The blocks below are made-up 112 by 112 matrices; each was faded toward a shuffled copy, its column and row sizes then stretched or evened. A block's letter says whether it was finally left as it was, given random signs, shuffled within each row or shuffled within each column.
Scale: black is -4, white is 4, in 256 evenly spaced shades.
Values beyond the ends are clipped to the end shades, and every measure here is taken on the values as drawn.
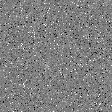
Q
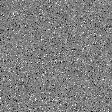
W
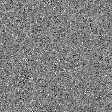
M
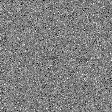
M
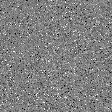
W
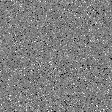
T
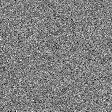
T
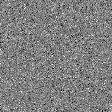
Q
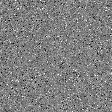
W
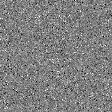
Q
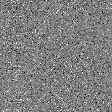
Q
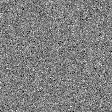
M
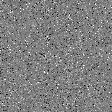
M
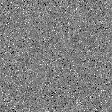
Q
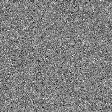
Q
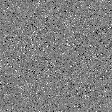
Q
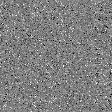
Q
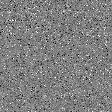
T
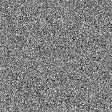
W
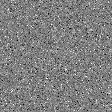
T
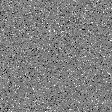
T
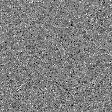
W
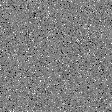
W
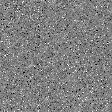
M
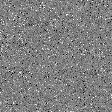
W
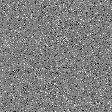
W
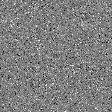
W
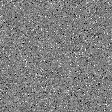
T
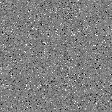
Q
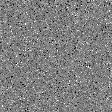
W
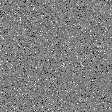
M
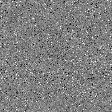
W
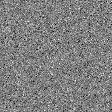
T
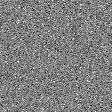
M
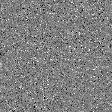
W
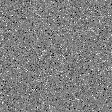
T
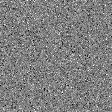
M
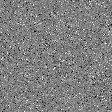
T
